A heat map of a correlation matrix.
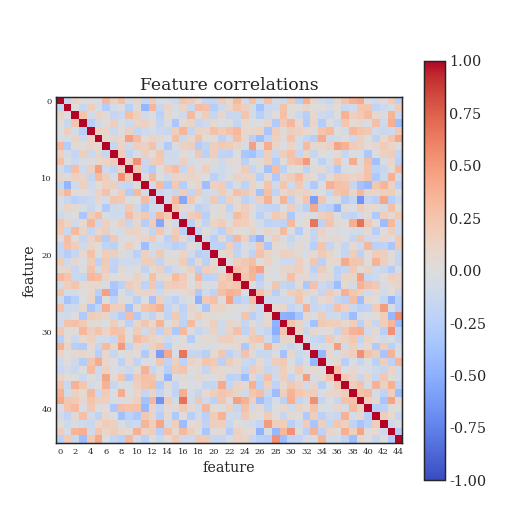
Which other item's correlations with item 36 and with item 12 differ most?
24
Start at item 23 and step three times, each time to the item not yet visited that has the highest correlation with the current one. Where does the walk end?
33
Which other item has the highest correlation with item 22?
26
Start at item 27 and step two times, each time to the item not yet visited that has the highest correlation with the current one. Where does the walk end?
13
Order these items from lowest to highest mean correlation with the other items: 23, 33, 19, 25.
19, 33, 25, 23
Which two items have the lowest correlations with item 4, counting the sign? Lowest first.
27, 3
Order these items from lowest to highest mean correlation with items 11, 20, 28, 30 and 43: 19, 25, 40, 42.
19, 40, 25, 42
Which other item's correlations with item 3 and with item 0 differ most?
32
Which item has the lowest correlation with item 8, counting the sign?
41
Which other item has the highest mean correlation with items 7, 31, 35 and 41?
11
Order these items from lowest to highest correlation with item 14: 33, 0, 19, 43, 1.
19, 0, 1, 43, 33
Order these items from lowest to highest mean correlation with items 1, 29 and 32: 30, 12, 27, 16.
16, 30, 27, 12
